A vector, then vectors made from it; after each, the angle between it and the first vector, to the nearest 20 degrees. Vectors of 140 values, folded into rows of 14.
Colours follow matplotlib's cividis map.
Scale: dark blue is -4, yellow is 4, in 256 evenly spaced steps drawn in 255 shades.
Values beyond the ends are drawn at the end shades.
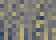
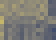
120 degrees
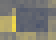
100 degrees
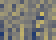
20 degrees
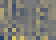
60 degrees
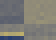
80 degrees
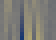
100 degrees
